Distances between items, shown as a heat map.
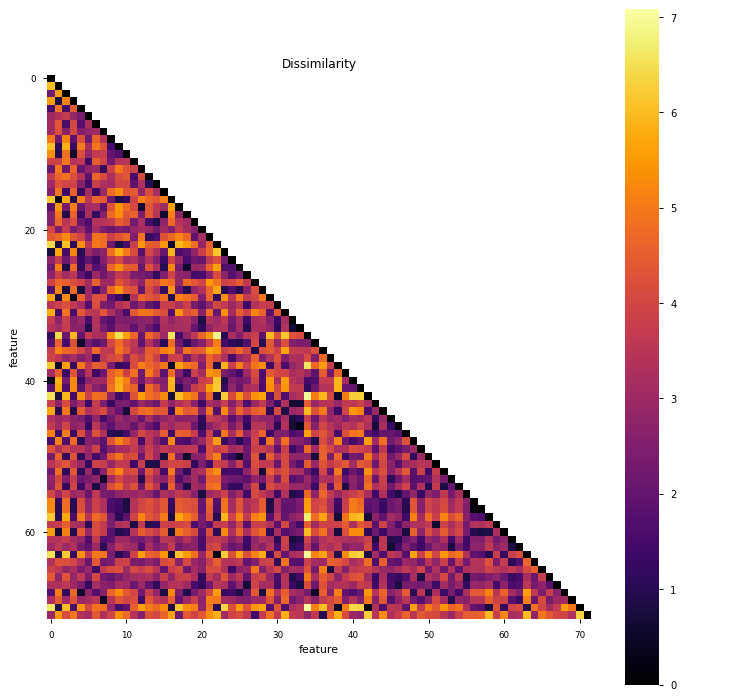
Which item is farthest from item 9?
34
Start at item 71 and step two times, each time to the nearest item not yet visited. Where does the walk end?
27
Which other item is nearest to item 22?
63
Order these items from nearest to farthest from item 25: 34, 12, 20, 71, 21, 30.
12, 34, 20, 30, 71, 21
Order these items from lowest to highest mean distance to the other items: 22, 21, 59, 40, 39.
59, 39, 40, 22, 21
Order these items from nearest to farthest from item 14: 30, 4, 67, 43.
67, 30, 43, 4
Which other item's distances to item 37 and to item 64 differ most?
65
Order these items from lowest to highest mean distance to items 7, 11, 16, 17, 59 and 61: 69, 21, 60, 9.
69, 60, 9, 21
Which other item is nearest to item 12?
17
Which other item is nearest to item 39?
54
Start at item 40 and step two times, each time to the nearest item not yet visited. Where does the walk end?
23
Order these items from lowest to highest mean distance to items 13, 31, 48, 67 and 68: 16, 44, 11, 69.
11, 69, 44, 16
